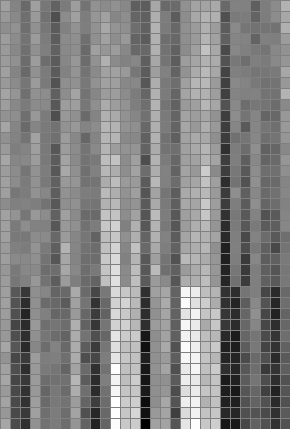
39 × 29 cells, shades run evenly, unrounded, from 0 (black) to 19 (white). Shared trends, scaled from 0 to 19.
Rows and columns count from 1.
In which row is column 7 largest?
23
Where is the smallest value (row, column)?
39, 15
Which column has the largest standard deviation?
24
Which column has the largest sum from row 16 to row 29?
12
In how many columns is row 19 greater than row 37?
18
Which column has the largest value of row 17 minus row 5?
14
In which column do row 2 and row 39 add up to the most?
20
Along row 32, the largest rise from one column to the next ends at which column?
19
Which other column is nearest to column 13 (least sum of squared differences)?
22
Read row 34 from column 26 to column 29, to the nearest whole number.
8 4 4 7
